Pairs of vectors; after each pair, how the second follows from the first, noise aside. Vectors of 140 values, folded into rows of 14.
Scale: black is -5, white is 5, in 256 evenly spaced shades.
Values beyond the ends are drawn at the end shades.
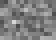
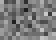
sign-scrambled.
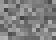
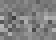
negated, partly zeroed.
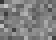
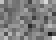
reversed, negated.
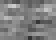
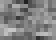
reversed.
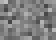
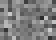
reversed, negated.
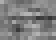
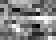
negated, scaled up.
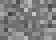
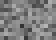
reversed, negated.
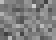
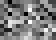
wrapped around, negated, scaled up.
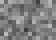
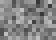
sign-scrambled.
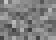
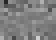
negated, partly zeroed.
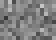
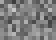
reversed.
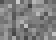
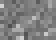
reversed, partly zeroed.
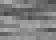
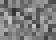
sign-scrambled.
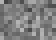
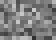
reversed.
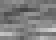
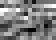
reversed, scaled up.
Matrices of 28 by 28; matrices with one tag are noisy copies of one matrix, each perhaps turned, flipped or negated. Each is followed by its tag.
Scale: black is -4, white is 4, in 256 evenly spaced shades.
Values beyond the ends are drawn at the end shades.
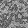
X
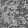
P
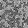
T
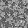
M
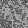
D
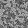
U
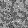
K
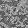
X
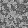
K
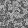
T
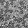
T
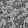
K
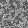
M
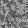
K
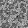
M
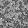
T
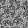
M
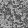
D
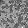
T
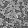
T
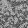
X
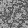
D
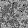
P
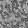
U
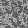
K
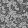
K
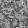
M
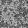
P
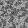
K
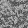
X
